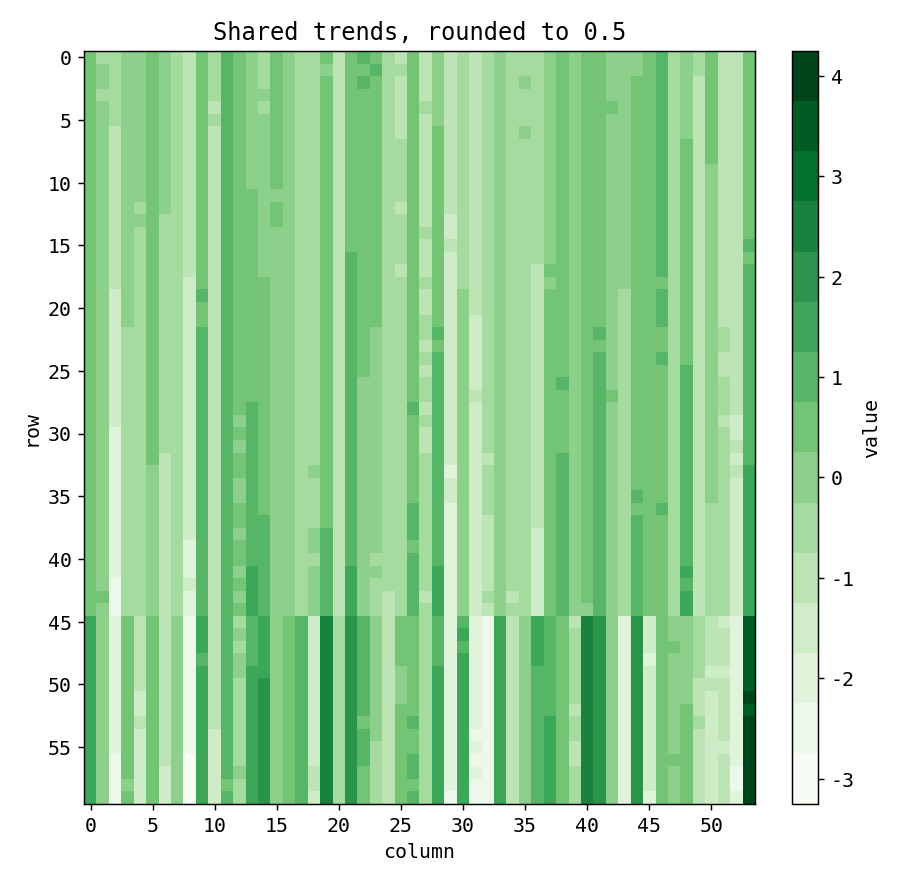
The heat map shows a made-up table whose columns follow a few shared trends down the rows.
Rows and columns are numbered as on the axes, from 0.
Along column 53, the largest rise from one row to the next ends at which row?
45
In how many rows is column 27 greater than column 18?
15
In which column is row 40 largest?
53
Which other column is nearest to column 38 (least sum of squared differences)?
26
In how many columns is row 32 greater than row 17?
11
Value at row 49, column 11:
1
